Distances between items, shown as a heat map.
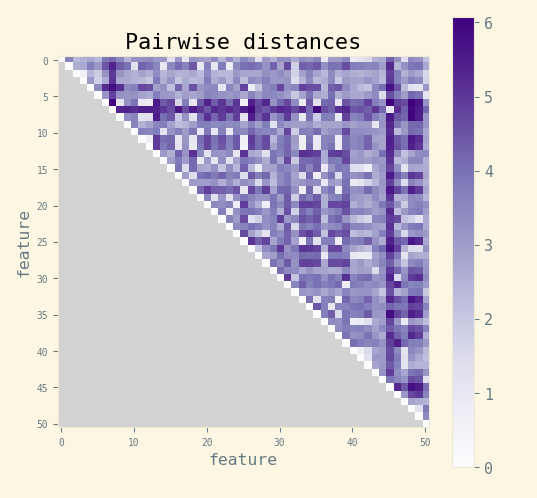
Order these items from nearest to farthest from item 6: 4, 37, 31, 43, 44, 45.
44, 43, 37, 31, 4, 45
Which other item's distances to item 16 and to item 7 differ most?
35
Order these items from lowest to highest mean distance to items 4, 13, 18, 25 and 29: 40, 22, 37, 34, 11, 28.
11, 40, 22, 28, 37, 34
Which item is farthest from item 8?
48
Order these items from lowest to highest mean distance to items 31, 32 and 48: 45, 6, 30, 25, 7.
30, 25, 6, 45, 7
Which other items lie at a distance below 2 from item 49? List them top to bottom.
4, 22, 26, 48
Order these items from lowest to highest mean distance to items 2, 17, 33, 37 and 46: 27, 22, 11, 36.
36, 11, 27, 22
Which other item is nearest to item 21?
23
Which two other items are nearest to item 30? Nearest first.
46, 32
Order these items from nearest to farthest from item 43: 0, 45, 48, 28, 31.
0, 28, 31, 48, 45
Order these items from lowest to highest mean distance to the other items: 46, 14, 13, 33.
14, 33, 13, 46
